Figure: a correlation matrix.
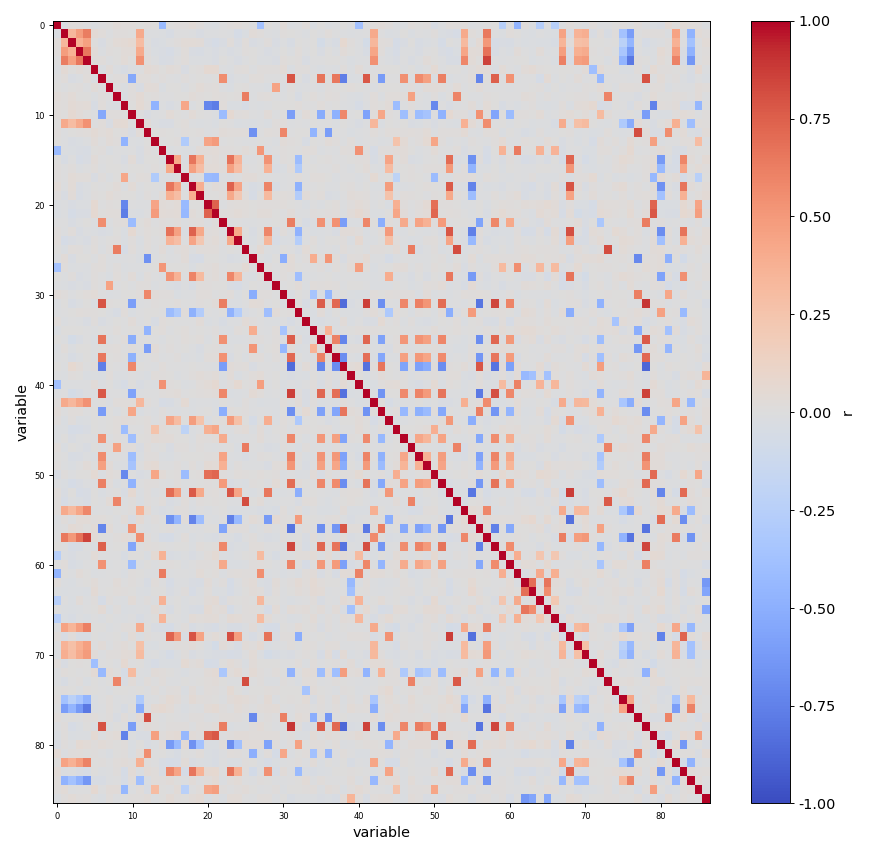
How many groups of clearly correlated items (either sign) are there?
11
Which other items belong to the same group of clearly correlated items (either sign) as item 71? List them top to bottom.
5
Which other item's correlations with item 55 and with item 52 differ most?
68
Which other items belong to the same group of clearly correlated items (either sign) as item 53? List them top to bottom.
8, 25, 47, 73
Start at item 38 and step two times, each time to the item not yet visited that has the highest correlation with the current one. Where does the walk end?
43
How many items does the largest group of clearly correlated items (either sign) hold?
18
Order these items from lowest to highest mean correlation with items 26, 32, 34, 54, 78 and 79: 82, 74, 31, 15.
15, 74, 82, 31
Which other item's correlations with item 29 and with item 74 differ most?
7
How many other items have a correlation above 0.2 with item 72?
4
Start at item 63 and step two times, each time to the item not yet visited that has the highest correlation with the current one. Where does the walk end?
65
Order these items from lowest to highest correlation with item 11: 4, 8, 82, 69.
8, 69, 82, 4
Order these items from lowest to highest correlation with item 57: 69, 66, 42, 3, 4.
66, 69, 42, 3, 4
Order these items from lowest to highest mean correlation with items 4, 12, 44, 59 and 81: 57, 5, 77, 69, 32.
32, 5, 69, 57, 77
